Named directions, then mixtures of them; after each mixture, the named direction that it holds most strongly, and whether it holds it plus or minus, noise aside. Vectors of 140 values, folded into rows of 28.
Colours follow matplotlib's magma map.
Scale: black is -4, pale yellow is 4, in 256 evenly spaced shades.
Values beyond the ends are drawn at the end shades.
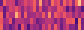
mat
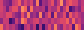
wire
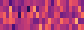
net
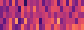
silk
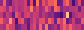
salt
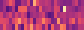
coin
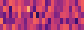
net, minus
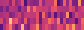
silk, plus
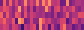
silk, minus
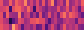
net, minus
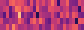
net, minus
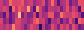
net, minus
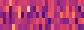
net, minus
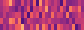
wire, minus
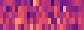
coin, plus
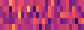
net, minus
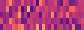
wire, minus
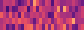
coin, plus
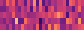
salt, minus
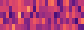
net, minus
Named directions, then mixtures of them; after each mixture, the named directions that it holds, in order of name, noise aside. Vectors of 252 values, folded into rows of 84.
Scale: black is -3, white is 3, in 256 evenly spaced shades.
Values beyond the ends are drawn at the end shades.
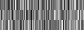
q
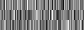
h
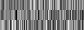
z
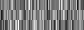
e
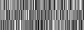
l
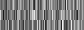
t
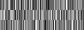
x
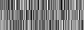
e, q.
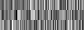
t, z.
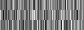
t.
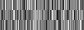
e, h.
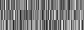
h, q.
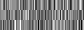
l.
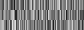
x, z.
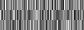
h.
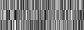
l, x, z.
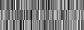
q, x.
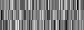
e.
